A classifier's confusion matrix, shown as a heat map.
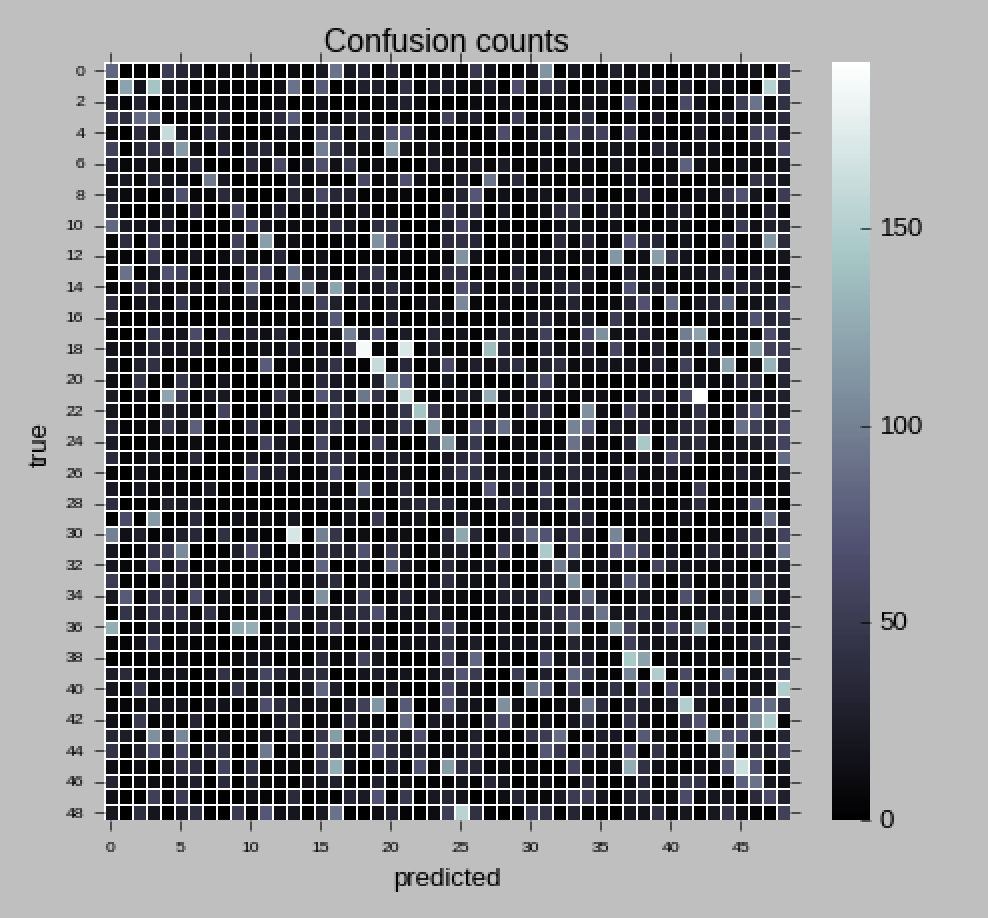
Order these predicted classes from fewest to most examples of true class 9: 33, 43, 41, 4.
43, 4, 41, 33
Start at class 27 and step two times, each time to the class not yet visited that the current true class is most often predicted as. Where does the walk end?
21
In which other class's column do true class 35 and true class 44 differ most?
11
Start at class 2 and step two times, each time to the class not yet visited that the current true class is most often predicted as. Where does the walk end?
45
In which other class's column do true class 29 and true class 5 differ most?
20
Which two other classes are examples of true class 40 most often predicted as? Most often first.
48, 30
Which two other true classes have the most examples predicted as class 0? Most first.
36, 30
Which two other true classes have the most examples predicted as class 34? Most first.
22, 41
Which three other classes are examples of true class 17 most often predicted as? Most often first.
42, 35, 41
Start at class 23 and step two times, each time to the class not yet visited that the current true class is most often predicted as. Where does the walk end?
37
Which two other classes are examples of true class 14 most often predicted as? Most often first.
16, 10
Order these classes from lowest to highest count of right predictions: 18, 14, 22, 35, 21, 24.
35, 14, 24, 22, 21, 18
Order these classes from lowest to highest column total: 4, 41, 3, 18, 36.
36, 4, 18, 41, 3
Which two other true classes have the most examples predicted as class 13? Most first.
30, 1
